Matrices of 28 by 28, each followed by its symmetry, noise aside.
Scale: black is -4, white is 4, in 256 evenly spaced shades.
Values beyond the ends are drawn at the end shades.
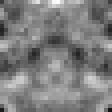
mirrored left to right.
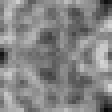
mirrored top to bottom.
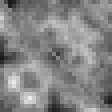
symmetric across the other diagonal.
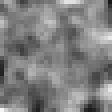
antisymmetric.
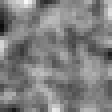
antisymmetric.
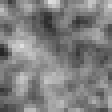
antisymmetric.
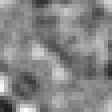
symmetric across the other diagonal.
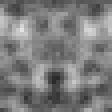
mirrored left to right.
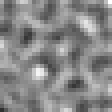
symmetric across the other diagonal.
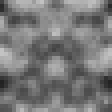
mirrored left to right.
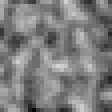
no symmetry.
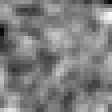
no symmetry.
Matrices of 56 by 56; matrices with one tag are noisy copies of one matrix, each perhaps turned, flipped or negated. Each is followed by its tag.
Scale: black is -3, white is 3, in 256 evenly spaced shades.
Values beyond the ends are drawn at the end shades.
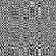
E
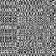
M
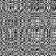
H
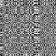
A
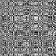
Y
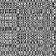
M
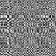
E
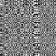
A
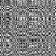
H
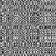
M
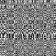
A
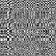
E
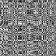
Y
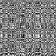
Y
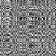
H
